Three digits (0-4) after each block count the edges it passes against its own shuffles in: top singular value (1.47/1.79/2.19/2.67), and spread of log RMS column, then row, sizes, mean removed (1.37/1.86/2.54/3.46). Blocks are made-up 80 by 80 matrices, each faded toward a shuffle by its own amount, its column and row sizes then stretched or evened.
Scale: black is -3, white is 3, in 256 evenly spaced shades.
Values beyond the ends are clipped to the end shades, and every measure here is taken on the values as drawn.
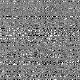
1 1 4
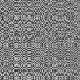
4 3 1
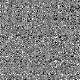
1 1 3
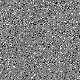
0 0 2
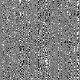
2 4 0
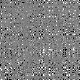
3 3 3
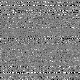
2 0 4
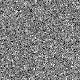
0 1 0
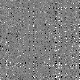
1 3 2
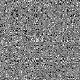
2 2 1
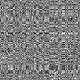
4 1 2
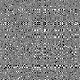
4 2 3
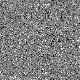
1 1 1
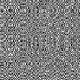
4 2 1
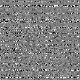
2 1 4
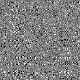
2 1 2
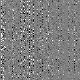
2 4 1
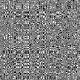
4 2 2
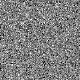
0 2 1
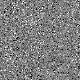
0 2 0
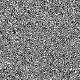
0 1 1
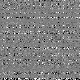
0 2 4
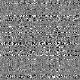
2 2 4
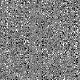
1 3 1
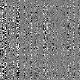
2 4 2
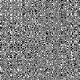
3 3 1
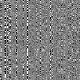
4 4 1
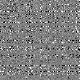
1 3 4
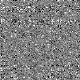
1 2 2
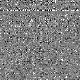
2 1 3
